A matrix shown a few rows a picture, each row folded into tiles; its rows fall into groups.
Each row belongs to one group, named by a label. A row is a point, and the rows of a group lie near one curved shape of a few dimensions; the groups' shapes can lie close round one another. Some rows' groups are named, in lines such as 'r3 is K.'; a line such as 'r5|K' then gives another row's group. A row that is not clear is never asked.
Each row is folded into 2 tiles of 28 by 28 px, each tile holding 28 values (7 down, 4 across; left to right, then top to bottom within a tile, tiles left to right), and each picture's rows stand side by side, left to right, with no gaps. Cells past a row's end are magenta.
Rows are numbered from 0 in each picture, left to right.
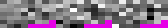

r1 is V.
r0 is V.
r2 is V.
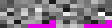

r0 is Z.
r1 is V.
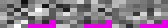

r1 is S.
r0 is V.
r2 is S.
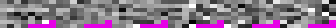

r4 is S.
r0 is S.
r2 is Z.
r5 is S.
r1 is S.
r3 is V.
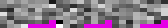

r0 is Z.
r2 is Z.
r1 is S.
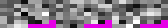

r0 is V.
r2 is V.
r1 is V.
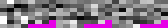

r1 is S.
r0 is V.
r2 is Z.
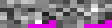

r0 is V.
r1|V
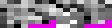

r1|S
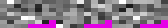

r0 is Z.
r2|V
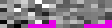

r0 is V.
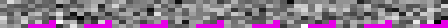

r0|V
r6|S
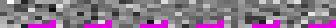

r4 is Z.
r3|S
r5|V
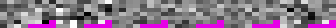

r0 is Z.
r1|S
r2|V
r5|S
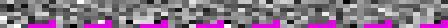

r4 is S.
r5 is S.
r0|V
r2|Z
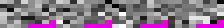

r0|S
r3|Z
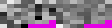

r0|V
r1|S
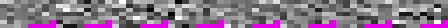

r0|S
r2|V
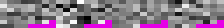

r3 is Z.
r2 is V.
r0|S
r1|S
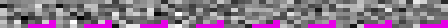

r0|S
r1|S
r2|Z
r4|Z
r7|V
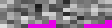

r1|Z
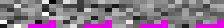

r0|S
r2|S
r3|V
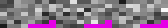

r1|V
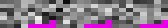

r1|Z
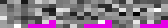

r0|Z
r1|S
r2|V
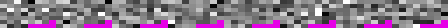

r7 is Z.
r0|V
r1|S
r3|S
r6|V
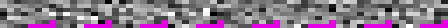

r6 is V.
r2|Z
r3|Z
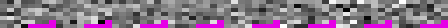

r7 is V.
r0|Z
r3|S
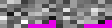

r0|V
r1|Z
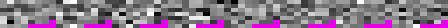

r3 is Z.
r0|V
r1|Z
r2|Z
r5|V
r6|S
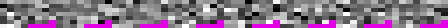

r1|Z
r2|S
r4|S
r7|Z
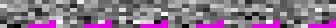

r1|S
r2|Z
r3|V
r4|S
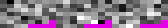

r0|Z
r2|V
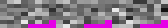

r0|V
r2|S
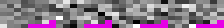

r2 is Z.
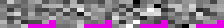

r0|Z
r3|V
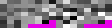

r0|Z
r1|S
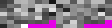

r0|Z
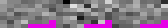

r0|S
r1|Z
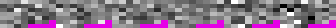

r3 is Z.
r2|S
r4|Z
